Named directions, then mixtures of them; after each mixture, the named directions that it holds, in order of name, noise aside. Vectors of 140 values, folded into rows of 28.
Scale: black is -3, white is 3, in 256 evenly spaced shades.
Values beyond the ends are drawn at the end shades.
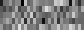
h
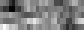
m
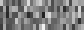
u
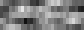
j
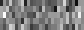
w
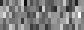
w.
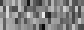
u.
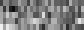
m, u.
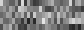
h, j.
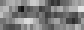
j.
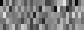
h, w.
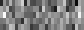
w.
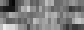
j, m.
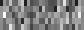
w.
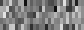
w.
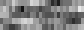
j.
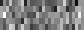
w.
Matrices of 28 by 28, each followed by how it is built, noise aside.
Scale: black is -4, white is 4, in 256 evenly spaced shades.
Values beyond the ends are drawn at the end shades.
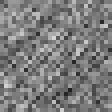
Hankel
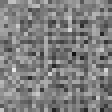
blocks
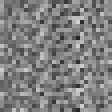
repeating rows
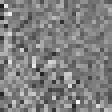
lower triangular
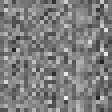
repeating rows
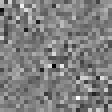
block diagonal
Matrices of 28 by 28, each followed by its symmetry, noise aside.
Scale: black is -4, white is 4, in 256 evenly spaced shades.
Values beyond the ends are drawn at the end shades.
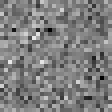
symmetric.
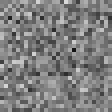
symmetric.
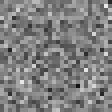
mirrored left to right.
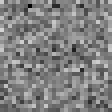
mirrored left to right.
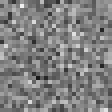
antisymmetric.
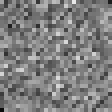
symmetric.
